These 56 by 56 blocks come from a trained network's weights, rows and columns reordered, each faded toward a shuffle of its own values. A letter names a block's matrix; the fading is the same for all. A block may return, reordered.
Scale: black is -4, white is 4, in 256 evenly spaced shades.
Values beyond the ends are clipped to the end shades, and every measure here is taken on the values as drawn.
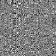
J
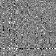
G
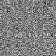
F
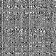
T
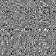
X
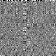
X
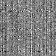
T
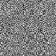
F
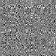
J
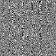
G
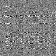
T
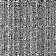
T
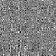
J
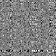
X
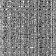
T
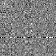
X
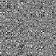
J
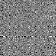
X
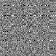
X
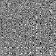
G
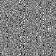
G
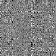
G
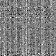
T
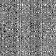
T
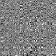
J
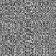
F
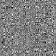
J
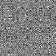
J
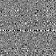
X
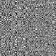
J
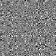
J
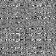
T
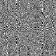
G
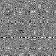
X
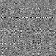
X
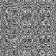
F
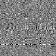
X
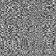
F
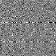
X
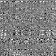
T
